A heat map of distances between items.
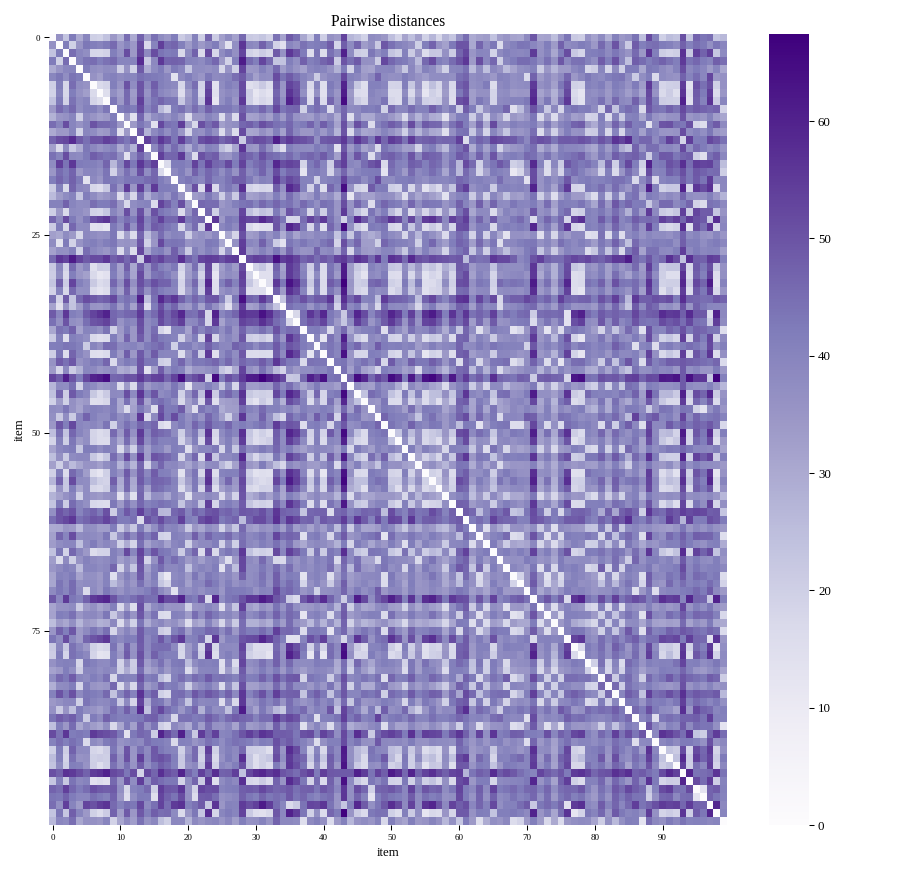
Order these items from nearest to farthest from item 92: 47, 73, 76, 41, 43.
47, 73, 41, 76, 43
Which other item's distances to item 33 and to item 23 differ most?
43
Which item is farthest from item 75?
33
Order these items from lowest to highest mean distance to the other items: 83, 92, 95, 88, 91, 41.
92, 91, 41, 83, 95, 88
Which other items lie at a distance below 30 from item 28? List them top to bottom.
13, 61, 93
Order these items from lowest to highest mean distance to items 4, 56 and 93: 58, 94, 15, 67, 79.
58, 79, 67, 94, 15
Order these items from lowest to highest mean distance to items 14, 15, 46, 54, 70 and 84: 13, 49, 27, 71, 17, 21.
27, 21, 17, 49, 71, 13
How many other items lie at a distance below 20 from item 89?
5
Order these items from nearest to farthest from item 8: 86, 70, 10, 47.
10, 47, 70, 86
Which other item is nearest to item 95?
96
